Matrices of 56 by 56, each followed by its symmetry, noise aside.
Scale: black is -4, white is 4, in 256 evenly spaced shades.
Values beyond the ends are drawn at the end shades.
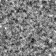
no symmetry.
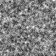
no symmetry.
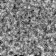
no symmetry.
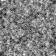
same after a half turn.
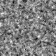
antisymmetric.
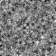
symmetric.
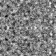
mirrored top to bottom.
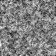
no symmetry.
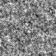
same after a half turn.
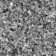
antisymmetric.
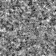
antisymmetric.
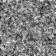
antisymmetric.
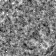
symmetric.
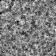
symmetric.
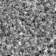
antisymmetric.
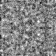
mirrored top to bottom.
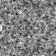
mirrored top to bottom.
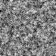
antisymmetric.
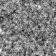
no symmetry.
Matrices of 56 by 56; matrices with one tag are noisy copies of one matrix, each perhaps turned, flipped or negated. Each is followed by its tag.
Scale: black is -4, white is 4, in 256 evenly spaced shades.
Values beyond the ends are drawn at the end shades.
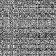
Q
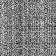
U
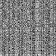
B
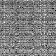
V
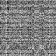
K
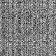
V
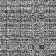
K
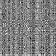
B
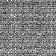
V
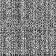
B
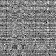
K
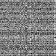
B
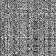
Q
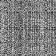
U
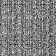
V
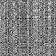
Q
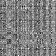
K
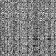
Q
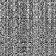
Q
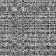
K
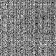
V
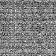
V
